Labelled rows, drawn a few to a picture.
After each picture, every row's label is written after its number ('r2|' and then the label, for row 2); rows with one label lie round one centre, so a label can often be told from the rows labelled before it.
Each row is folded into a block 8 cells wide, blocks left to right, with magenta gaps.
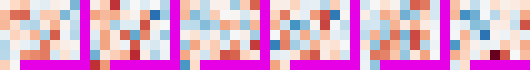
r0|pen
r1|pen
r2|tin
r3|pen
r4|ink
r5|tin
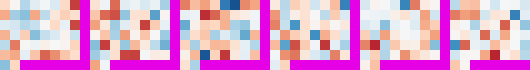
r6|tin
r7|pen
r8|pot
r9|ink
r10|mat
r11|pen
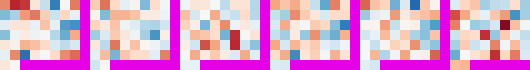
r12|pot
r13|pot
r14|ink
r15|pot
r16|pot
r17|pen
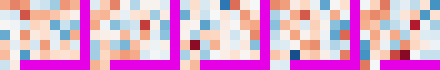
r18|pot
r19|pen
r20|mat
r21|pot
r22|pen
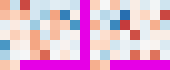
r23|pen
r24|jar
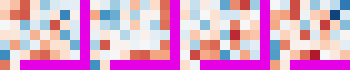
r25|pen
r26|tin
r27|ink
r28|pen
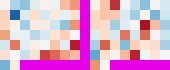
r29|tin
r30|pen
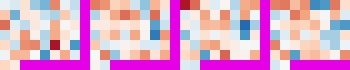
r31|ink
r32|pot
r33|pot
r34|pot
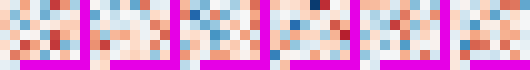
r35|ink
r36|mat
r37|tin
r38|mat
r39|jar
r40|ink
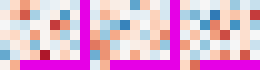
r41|pen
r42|mat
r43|jar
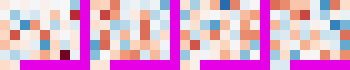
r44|jar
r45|pen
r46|mat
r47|pot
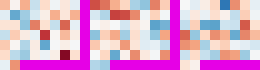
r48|jar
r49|pot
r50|mat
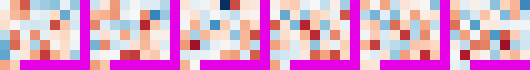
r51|pen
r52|pen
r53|mat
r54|jar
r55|jar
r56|ink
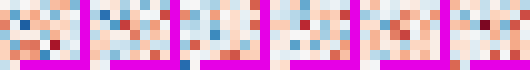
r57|ink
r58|jar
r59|tin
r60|jar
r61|jar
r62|jar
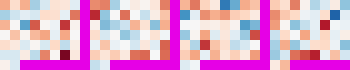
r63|jar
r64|tin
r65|pot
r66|pen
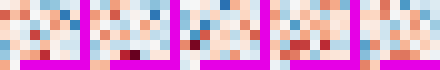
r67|pen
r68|pen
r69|mat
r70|ink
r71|pen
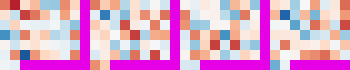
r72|pot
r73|jar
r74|ink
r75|tin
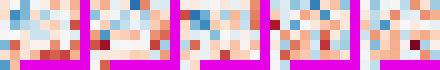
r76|tin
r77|mat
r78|tin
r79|ink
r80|ink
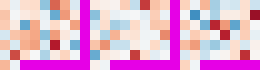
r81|ink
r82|mat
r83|jar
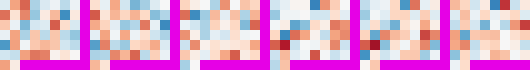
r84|pen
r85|pen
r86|tin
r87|mat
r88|mat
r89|mat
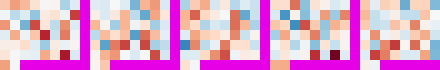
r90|jar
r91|ink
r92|pen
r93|jar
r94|ink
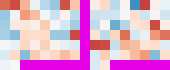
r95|pot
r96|mat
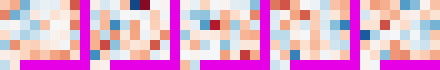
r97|tin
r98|mat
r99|jar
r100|pot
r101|pot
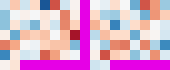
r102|mat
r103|ink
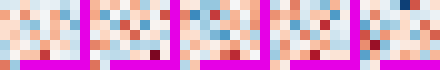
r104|pen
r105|jar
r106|tin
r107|pen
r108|mat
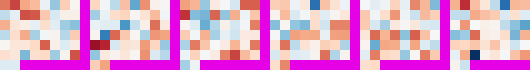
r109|pot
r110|mat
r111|tin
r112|mat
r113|ink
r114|pot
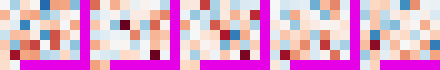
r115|ink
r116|jar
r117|jar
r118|ink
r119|mat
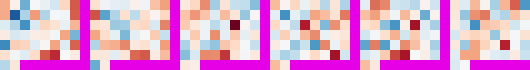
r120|tin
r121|tin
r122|pen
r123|jar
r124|pen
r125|ink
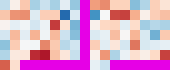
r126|pen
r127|pot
